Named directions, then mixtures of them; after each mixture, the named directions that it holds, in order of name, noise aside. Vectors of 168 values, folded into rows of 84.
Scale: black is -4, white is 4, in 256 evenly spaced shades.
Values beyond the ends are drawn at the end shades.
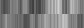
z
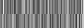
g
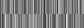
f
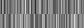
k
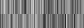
f, k, z.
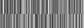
g, k.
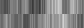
z.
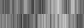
z.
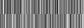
f, g, k.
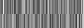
g.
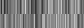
k, z.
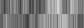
z.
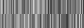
g, z.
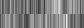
f, k, z.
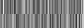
g.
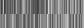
g, k, z.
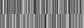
f, g, k.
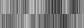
z.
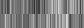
f, g, z.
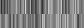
k, z.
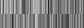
g, k, z.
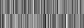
f.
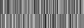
f, g, k.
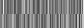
g.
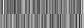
g.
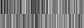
g, k, z.
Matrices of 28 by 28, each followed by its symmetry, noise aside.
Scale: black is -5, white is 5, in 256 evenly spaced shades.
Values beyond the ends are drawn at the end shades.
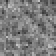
symmetric across the other diagonal.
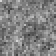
symmetric.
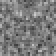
mirrored left to right.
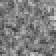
no symmetry.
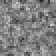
no symmetry.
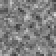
antisymmetric.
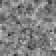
no symmetry.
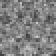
mirrored left to right.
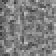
mirrored top to bottom.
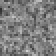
no symmetry.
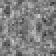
mirrored top to bottom.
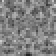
mirrored left to right.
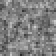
antisymmetric.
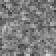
no symmetry.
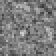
symmetric across the other diagonal.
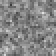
symmetric across the other diagonal.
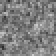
no symmetry.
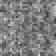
mirrored top to bottom.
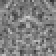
mirrored left to right.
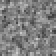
antisymmetric.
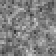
symmetric.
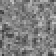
antisymmetric.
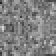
mirrored top to bottom.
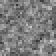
symmetric.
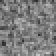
no symmetry.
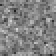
no symmetry.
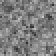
symmetric.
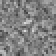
symmetric across the other diagonal.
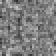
mirrored top to bottom.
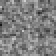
antisymmetric.
